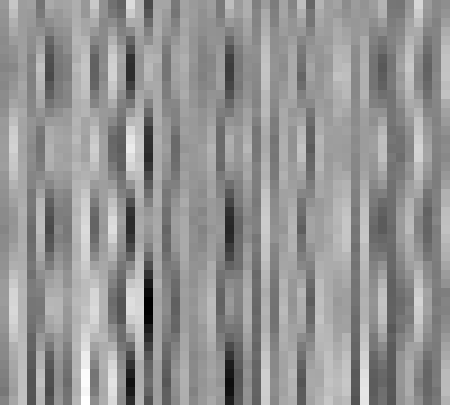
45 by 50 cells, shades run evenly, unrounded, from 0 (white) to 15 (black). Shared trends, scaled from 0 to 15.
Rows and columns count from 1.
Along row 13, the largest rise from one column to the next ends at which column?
17
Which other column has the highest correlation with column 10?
41
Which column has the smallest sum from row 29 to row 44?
10
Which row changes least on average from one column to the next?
4
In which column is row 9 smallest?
13
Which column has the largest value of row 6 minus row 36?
15
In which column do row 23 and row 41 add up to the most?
26
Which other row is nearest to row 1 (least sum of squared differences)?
2
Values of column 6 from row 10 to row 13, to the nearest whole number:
10 9 8 7
